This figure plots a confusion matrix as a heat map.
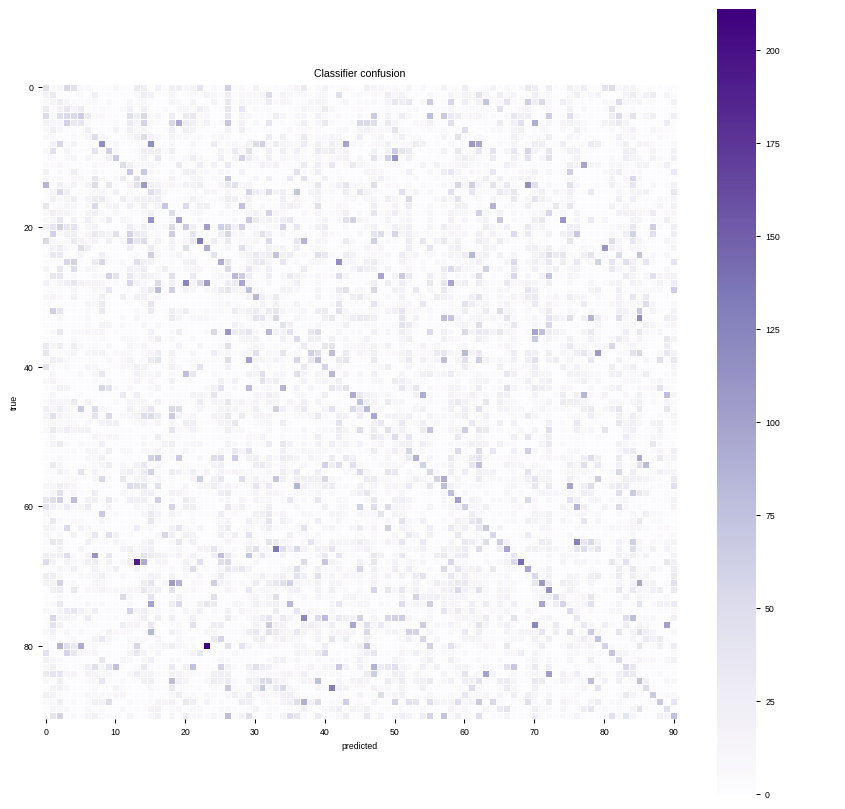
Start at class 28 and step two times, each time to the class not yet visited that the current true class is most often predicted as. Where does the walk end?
23
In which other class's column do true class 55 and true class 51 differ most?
15
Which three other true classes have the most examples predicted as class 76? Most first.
65, 60, 21
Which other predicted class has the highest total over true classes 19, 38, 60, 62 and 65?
76
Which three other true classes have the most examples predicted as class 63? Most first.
84, 2, 26
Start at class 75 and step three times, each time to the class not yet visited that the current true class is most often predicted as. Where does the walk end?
69
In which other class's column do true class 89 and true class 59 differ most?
4
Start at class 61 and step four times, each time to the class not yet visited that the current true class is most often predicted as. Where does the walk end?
70
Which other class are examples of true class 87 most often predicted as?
48
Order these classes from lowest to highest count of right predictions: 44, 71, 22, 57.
57, 44, 71, 22
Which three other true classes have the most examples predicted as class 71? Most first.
74, 35, 2
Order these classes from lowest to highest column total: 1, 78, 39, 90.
78, 90, 1, 39
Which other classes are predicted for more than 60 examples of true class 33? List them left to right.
57, 58, 78, 85
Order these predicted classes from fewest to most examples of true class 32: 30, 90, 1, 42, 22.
22, 90, 30, 42, 1
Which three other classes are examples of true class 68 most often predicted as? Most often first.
13, 14, 40
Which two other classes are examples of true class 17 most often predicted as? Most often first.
64, 28
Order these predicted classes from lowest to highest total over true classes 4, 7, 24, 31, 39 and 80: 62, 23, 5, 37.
37, 62, 5, 23
